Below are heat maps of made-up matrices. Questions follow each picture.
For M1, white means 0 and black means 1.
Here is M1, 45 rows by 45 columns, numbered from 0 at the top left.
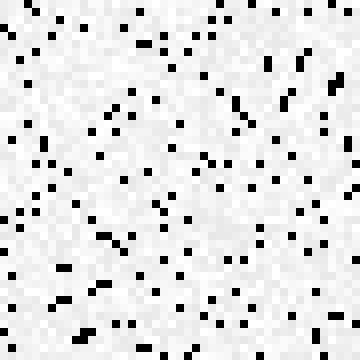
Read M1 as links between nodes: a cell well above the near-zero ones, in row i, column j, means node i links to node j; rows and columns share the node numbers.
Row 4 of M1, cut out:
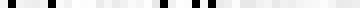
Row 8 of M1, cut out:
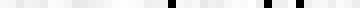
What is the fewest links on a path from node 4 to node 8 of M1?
3
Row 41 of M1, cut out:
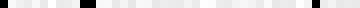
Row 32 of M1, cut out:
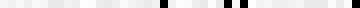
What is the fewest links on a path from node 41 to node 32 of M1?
5
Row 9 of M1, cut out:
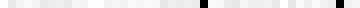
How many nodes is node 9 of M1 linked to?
2
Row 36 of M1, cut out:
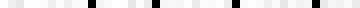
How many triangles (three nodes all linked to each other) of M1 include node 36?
0
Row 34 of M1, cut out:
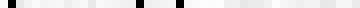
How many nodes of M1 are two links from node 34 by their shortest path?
5
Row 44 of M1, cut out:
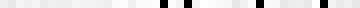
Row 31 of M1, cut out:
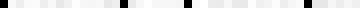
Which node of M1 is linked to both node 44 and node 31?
node 23
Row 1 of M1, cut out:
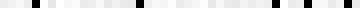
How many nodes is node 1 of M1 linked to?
5
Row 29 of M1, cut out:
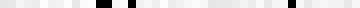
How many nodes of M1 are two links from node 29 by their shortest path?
6
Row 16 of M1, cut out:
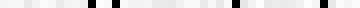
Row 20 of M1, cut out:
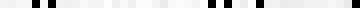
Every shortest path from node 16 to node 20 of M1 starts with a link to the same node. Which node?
node 40
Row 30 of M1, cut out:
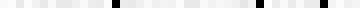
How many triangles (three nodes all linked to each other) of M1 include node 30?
1
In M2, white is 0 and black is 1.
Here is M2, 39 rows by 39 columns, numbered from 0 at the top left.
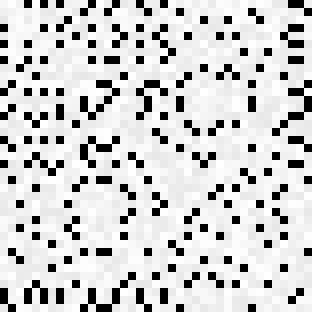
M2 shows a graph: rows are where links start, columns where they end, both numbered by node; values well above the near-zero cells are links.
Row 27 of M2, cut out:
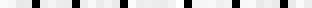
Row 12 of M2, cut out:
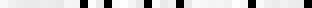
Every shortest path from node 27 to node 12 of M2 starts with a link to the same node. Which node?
node 4
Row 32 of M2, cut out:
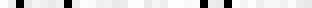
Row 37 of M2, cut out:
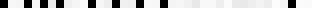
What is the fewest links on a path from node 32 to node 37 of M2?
3
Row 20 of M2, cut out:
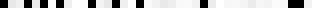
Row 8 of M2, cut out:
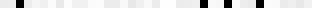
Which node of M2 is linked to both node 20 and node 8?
node 25
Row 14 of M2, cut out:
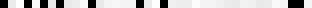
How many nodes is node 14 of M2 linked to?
9
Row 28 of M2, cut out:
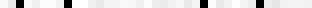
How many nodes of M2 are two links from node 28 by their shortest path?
1
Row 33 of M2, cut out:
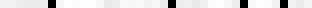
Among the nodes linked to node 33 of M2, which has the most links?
node 35
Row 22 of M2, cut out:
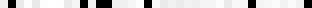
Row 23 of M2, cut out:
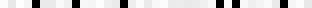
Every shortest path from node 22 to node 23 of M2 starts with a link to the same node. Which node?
node 10
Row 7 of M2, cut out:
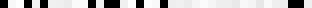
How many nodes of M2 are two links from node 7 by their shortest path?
8
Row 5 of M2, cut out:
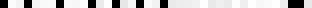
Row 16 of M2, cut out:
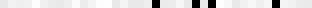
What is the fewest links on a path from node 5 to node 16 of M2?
5
